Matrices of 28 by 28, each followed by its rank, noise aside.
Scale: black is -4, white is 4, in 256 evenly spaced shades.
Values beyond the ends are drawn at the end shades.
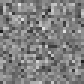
eight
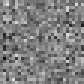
six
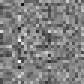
four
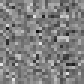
six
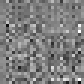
three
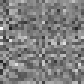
four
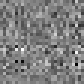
three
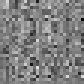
four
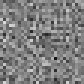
six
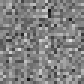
eight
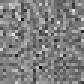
eight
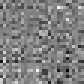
four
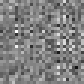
three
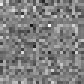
six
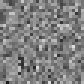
eight
